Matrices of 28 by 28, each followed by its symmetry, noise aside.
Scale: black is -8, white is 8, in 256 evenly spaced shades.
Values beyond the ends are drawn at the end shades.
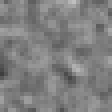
antisymmetric.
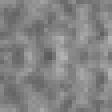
mirrored top to bottom.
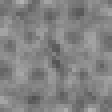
same after a half turn.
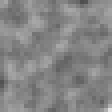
symmetric.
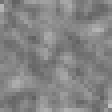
same after a half turn.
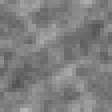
same after a half turn.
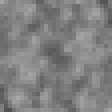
same after a half turn.
